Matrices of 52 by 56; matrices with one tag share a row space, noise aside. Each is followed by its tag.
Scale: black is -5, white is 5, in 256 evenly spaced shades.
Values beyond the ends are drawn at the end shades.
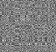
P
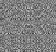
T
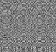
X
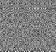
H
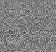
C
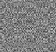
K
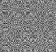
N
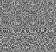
N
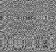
K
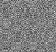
N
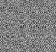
C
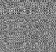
C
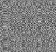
X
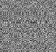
N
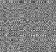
C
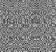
H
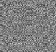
K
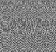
X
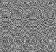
N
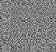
X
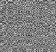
K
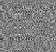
K
